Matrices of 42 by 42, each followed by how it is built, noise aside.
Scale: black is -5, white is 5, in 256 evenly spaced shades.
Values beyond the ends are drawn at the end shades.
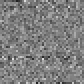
uneven rows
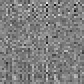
low rank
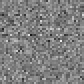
uneven rows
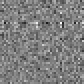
low rank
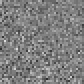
lower triangular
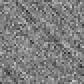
Toeplitz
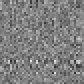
low rank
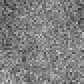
smooth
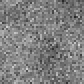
smooth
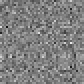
low rank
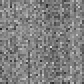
blocks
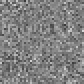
low rank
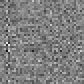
low rank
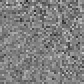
upper triangular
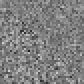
lower triangular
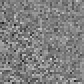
lower triangular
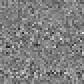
uneven rows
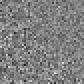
lower triangular
